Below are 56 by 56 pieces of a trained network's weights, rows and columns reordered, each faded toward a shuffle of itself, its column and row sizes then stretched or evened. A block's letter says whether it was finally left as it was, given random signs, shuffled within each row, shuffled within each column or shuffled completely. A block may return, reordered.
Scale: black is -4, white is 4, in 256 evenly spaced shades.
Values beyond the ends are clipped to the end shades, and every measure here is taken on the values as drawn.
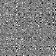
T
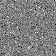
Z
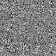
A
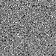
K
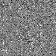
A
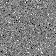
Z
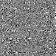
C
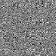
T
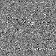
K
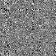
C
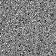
Z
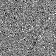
Z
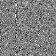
A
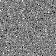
Z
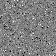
Z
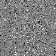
A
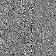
A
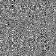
T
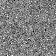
Z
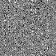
A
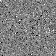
Z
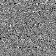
K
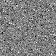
Z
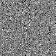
A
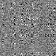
T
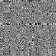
T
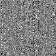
A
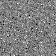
Z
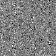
A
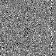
A
